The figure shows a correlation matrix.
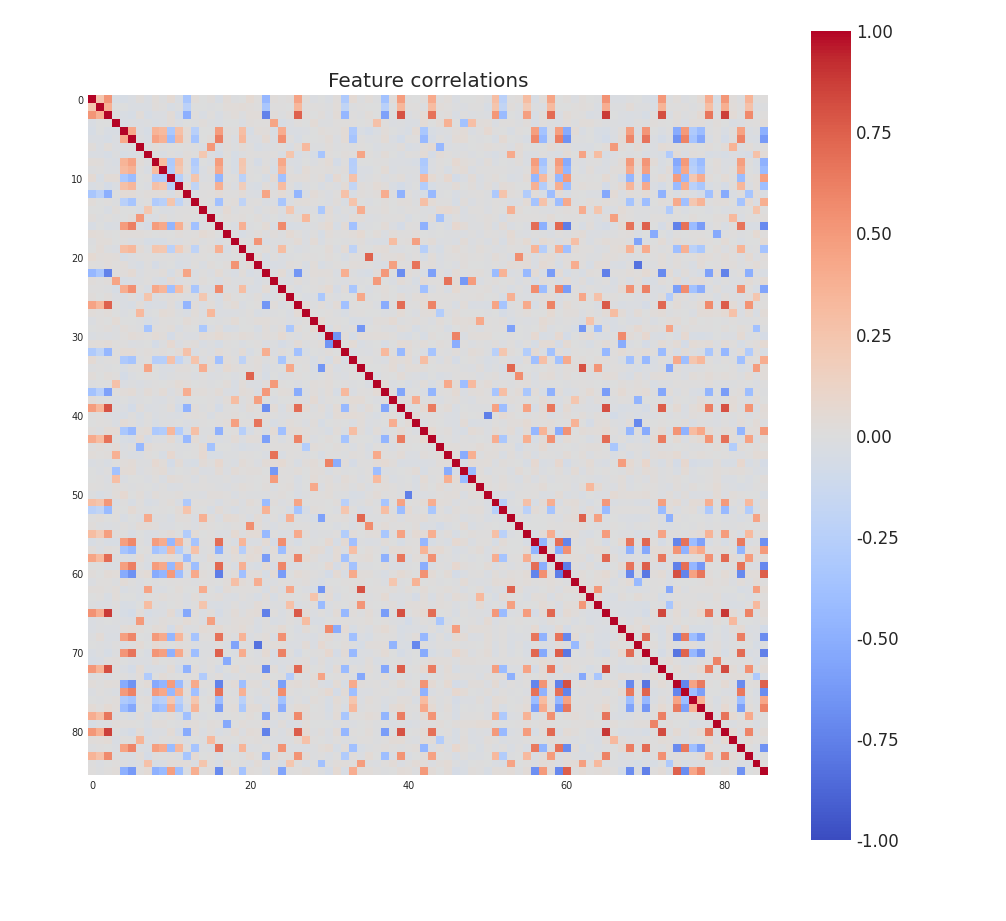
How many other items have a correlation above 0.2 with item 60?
9
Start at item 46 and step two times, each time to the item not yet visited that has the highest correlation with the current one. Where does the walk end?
67
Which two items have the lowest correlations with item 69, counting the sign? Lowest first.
21, 41
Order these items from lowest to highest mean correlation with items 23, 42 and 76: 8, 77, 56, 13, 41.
56, 8, 41, 13, 77
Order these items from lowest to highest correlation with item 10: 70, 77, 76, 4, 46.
70, 4, 46, 76, 77
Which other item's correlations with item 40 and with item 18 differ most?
50
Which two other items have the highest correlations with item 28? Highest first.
49, 63
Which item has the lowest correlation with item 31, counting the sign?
30
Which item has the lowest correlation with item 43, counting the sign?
22
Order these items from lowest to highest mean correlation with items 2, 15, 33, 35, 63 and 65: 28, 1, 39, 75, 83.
75, 28, 1, 83, 39
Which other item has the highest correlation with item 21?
41
